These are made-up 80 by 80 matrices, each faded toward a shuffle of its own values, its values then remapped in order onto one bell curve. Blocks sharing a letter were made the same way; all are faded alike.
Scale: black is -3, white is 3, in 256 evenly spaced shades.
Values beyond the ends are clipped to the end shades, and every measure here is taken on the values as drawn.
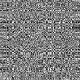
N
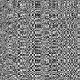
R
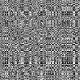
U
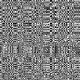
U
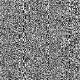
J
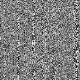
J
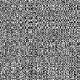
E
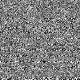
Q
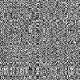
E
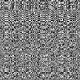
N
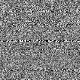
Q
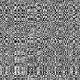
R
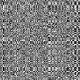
R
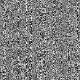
J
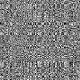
E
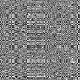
U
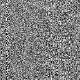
J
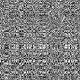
E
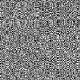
E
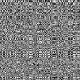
N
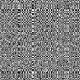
U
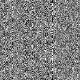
J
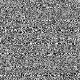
Q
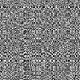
N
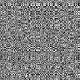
N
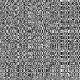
R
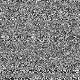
Q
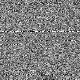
Q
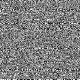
Q
